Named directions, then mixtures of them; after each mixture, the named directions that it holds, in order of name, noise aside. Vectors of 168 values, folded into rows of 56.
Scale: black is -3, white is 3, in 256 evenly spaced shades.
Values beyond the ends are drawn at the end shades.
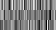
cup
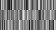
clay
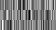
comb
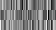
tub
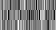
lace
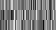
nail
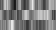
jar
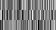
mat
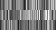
jar, lace, tub.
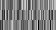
mat.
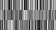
clay, cup, jar.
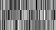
clay, jar, lace.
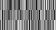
clay, lace, mat.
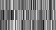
nail.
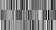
tub.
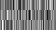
comb.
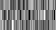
comb, jar, lace.
